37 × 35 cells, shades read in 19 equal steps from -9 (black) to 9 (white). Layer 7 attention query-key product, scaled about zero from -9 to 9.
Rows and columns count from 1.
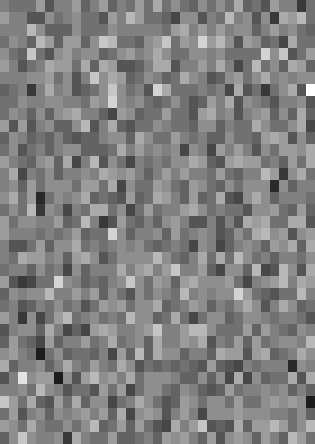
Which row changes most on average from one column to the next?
32
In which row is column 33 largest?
37
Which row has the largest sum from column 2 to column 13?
4
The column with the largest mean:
18
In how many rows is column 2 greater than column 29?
10
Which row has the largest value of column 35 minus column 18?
36
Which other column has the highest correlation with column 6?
13
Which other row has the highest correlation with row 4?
6
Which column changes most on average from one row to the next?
33
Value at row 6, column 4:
-1
